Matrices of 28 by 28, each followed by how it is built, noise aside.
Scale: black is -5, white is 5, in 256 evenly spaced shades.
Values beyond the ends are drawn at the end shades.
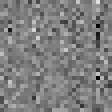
uneven columns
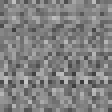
repeating columns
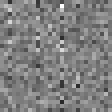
uneven columns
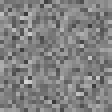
repeating rows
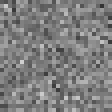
noise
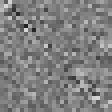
banded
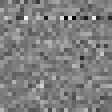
uneven rows
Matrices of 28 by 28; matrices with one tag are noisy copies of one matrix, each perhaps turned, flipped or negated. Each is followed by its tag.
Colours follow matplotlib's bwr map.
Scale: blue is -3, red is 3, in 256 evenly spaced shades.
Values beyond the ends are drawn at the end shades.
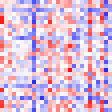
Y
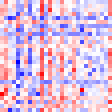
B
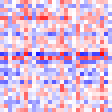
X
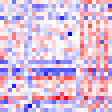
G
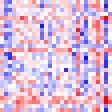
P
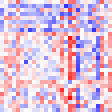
G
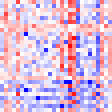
G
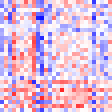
G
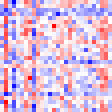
P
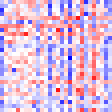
B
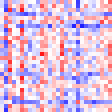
Y
